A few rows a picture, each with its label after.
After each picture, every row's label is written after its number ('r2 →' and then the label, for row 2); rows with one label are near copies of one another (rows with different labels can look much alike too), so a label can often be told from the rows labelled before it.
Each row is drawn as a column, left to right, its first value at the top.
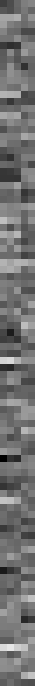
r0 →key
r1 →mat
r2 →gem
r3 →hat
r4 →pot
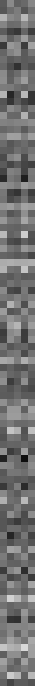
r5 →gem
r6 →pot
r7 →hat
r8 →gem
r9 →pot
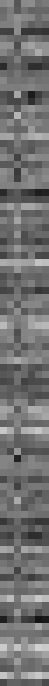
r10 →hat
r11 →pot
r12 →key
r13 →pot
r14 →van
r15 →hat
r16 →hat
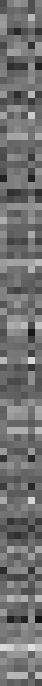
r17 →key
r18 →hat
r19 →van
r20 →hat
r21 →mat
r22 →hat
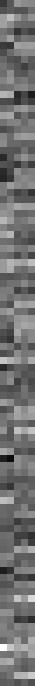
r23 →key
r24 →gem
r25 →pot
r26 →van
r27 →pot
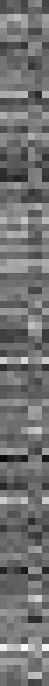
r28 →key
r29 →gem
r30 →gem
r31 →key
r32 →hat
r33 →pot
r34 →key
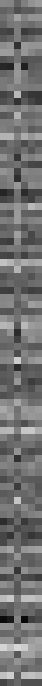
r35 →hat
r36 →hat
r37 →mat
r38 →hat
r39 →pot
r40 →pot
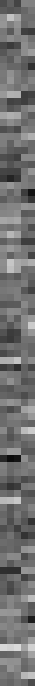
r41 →key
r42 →gem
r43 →key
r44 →van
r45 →hat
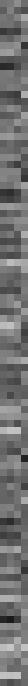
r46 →hat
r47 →hat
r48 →pot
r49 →gem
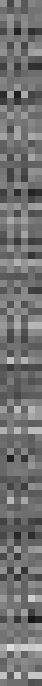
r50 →van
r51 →key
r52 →van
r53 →key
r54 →hat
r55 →hat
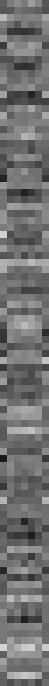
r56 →gem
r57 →pot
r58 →van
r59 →hat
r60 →van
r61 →pot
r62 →mat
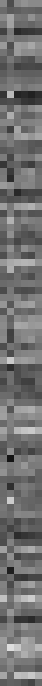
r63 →pot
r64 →key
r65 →van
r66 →pot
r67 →pot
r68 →van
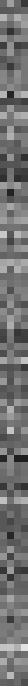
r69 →gem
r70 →van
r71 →gem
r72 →key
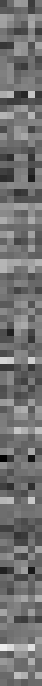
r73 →key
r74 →mat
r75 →van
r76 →van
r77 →key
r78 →pot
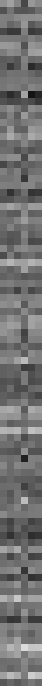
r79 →pot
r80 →van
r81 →pot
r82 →key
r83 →van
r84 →van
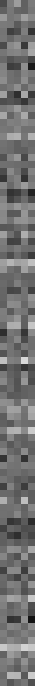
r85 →mat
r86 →hat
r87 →van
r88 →mat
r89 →hat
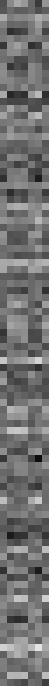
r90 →mat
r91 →van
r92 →pot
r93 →pot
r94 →mat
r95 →key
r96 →pot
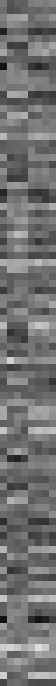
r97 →hat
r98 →mat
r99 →gem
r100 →gem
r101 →hat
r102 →hat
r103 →hat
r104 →pot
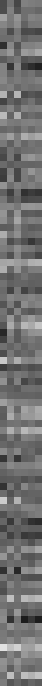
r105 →mat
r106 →hat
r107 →key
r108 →hat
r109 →hat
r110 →hat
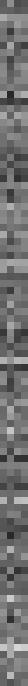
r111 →mat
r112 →pot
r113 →key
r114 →mat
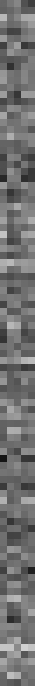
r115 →gem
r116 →hat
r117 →pot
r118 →mat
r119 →key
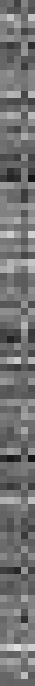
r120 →gem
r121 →gem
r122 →key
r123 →hat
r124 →gem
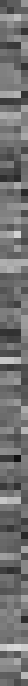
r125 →mat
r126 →mat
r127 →gem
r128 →van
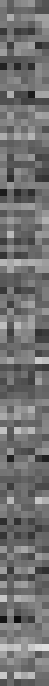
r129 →hat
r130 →gem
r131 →hat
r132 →pot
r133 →van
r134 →mat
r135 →key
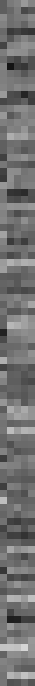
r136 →mat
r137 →hat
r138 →hat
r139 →van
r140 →pot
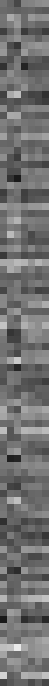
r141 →hat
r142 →gem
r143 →key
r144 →hat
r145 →pot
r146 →pot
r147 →pot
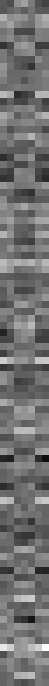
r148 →mat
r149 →key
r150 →pot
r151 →pot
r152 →hat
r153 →key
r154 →key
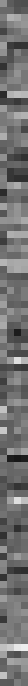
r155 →van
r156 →gem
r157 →mat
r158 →key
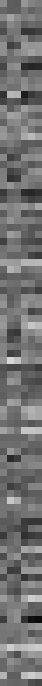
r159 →van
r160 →mat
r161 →mat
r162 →van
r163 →hat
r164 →hat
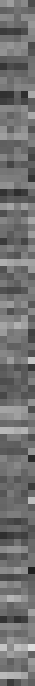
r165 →van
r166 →pot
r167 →hat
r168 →van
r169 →key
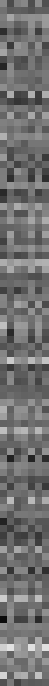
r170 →hat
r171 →mat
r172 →pot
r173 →pot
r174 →key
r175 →pot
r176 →key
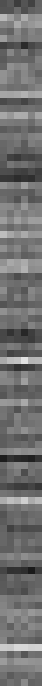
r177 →gem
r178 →mat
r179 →key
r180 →mat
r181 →key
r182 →key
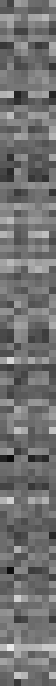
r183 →gem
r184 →key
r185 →pot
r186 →van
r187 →gem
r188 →gem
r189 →gem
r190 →van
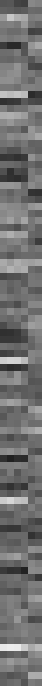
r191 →mat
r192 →mat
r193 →mat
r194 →key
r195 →van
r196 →van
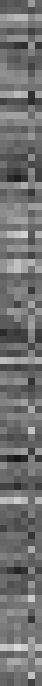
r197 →mat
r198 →gem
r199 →gem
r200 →gem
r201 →pot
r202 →gem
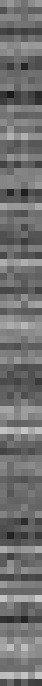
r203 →pot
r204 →van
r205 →pot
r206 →hat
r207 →pot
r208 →pot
